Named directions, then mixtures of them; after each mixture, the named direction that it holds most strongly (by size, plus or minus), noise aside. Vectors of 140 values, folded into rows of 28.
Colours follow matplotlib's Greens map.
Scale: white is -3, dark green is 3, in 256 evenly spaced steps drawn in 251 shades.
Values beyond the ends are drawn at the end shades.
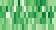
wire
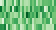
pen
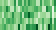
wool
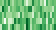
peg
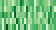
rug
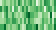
wool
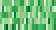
rug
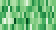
peg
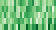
wool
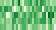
wire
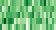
peg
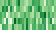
peg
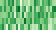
rug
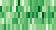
wire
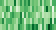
wool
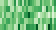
wool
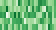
wire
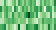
wool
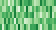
rug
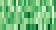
wool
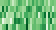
peg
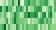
wire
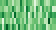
rug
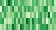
pen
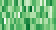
peg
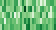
wire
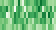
wire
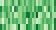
pen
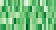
peg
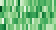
pen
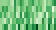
wool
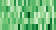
wool
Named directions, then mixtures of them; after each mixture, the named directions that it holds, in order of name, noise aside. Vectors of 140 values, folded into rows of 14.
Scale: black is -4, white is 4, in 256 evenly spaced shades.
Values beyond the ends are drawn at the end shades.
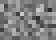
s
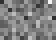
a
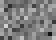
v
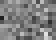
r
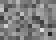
r, s, v.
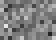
v.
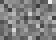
a, s.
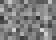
a, r, s.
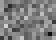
v.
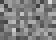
a, s.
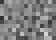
a, r.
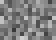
a, r.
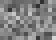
a, r, v.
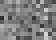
r.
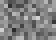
s, v.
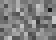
a, s, v.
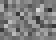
s.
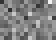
a.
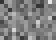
a.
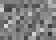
a, s, v.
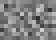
s.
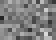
r.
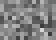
r, s, v.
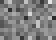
a.
